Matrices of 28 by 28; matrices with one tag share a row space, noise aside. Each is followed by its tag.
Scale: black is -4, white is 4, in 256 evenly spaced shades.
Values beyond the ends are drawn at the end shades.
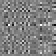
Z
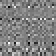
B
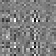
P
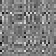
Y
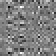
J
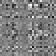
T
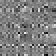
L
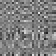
L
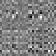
T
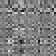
J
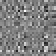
L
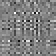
P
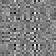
P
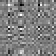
J
